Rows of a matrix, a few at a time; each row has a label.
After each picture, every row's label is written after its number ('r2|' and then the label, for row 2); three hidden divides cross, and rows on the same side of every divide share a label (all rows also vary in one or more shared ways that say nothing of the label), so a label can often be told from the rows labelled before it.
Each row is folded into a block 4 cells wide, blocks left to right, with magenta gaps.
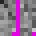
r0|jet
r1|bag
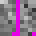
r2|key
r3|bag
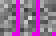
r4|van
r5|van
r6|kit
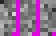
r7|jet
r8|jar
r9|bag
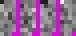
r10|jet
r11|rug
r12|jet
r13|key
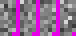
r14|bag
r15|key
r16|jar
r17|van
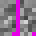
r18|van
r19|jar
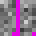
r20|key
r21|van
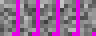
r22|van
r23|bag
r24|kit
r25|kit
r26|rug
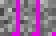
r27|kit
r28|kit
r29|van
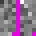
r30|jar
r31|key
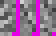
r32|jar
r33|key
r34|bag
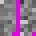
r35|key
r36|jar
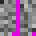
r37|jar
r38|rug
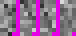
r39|bag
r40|jet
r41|rug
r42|key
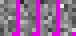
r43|van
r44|jet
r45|jar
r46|bag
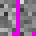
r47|rug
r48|key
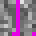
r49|bag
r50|key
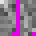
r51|key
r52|bag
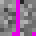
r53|van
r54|jet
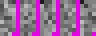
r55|rug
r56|jar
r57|jet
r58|rug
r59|jet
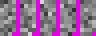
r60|jar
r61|rug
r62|key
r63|bag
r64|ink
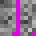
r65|ink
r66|kit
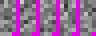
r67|jar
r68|kit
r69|van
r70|bag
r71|bag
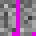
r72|rug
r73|ink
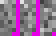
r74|key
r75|key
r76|ink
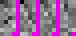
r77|ink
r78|jet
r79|jet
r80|bag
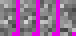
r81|van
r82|van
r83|jar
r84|bag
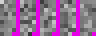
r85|key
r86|kit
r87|ink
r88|rug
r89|bag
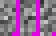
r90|kit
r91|ink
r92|jar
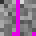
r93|jet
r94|key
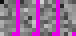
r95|jet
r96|ink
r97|kit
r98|rug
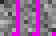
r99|jet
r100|kit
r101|rug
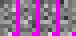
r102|jar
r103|van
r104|jar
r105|jar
